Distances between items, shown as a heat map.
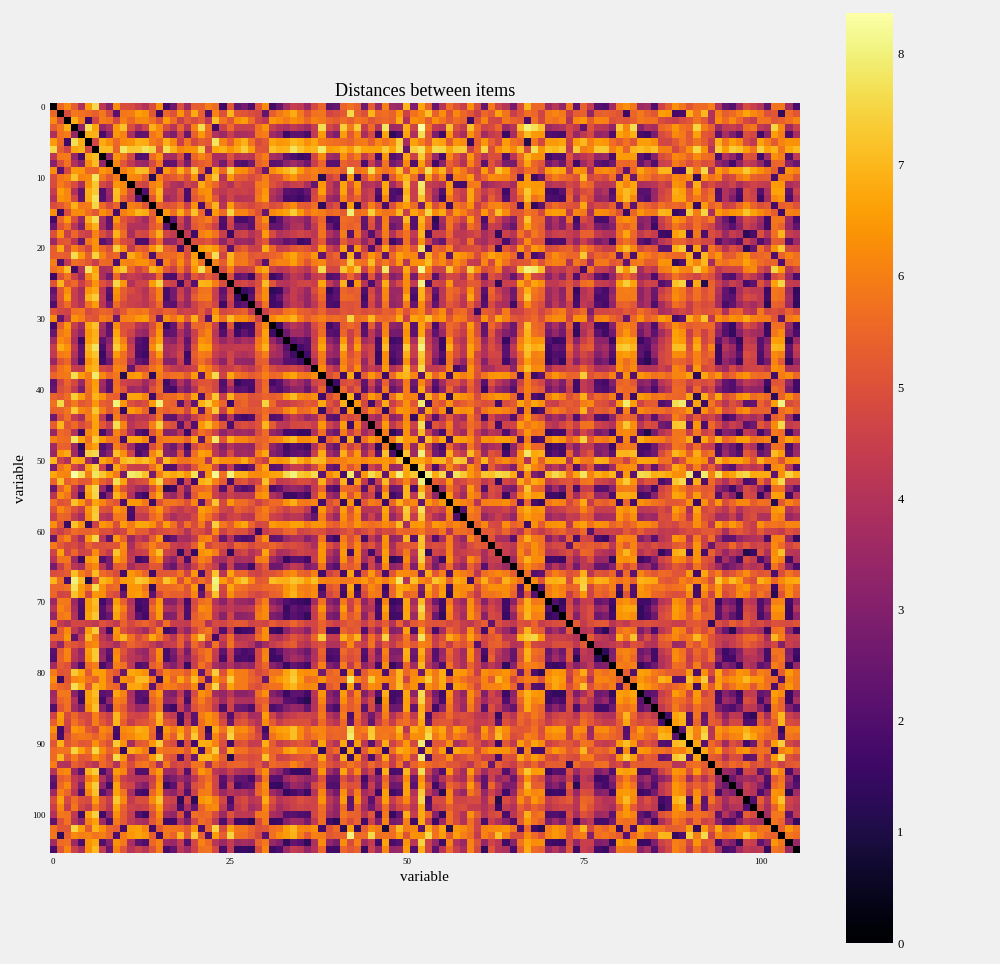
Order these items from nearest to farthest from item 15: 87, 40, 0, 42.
40, 0, 87, 42
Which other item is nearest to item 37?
57
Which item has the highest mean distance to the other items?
6
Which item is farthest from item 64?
52
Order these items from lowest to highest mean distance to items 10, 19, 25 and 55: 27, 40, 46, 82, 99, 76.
46, 40, 99, 27, 76, 82
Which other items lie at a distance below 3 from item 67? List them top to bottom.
2, 5, 59
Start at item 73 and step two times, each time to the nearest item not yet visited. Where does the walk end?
62
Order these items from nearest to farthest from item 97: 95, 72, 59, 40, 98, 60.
72, 40, 95, 98, 60, 59
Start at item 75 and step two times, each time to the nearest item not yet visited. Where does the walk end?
3
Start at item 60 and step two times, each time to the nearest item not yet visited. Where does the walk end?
76
